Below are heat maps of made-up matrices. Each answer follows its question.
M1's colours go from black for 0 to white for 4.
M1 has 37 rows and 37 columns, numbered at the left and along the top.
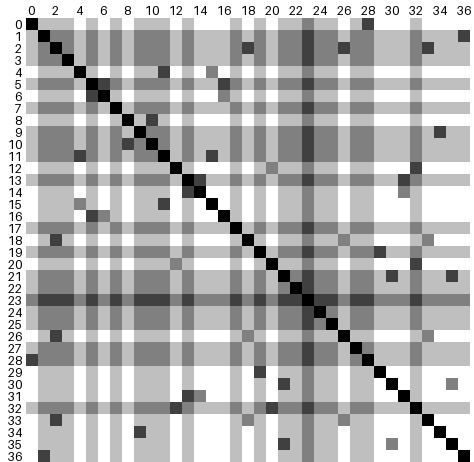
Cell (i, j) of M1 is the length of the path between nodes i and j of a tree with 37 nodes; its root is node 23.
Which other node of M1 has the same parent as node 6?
16
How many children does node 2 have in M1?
3
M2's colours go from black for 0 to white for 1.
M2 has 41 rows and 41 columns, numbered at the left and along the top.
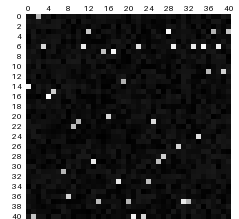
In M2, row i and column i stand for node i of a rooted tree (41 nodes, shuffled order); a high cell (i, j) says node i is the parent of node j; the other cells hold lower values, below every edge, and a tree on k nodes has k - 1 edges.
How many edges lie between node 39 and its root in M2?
2
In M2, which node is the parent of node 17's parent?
31
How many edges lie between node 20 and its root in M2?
3
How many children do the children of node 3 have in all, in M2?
8
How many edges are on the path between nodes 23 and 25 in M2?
3
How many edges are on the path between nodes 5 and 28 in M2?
6
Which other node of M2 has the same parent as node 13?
26
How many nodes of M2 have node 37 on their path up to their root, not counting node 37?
12
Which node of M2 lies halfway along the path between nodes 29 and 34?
33
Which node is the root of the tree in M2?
6
